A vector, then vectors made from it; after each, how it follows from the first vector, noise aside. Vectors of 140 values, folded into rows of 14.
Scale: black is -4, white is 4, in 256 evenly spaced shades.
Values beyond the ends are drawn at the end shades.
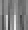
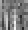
copied.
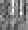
reversed.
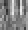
reversed.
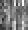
wrapped around.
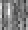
wrapped around.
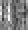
wrapped around.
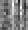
reversed.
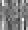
wrapped around.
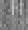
reversed, shrunk.
